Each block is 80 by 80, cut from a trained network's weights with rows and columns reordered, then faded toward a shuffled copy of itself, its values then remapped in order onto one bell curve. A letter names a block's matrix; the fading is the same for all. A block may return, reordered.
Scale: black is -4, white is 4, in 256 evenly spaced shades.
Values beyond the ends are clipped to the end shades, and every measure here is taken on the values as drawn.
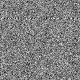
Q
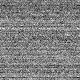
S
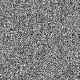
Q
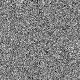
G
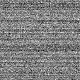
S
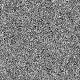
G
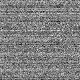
S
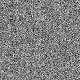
G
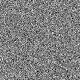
Q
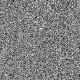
Q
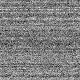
S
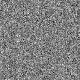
G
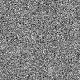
G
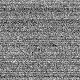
S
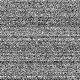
S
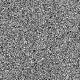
G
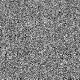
Q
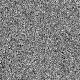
G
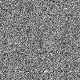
Q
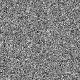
G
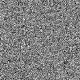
Q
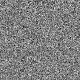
G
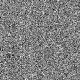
G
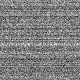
S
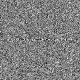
Q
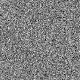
G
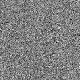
G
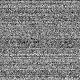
S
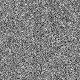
G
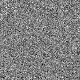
Q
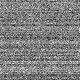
S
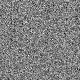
G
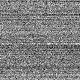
S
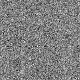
Q
